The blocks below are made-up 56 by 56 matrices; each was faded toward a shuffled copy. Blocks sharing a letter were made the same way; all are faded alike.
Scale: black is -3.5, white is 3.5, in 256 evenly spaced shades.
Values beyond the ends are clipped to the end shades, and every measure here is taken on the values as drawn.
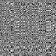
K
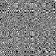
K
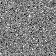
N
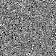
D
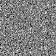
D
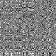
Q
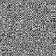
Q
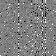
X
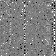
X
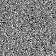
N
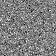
N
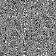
D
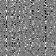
X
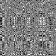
K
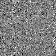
D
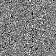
D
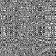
K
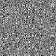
Q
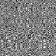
Q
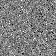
N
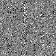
D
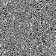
D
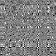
K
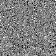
D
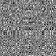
K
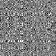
Q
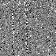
D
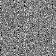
D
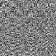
Q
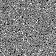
N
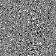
D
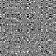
K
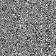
D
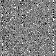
D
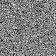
N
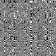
X
